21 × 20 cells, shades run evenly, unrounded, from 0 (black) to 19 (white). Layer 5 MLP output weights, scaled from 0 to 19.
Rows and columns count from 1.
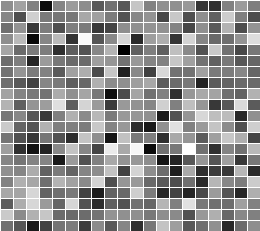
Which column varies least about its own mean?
1
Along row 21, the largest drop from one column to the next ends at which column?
18
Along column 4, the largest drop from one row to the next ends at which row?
21
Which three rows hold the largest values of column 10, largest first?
4, 13, 14
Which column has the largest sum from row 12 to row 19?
11
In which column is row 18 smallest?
8
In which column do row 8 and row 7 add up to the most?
9
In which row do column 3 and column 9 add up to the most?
16
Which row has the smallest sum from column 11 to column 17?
15
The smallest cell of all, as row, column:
5, 10
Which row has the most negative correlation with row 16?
12
